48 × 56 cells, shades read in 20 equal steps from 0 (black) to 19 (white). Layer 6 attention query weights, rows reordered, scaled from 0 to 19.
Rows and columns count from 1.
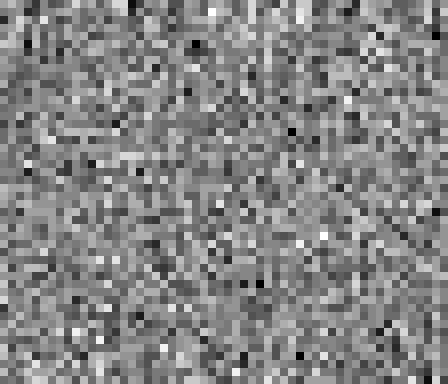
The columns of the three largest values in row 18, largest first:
7, 29, 6
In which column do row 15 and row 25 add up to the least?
35
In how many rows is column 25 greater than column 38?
16
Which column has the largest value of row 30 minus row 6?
41
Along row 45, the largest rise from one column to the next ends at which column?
39
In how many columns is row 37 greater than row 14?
24
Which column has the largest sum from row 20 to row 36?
45
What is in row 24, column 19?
5
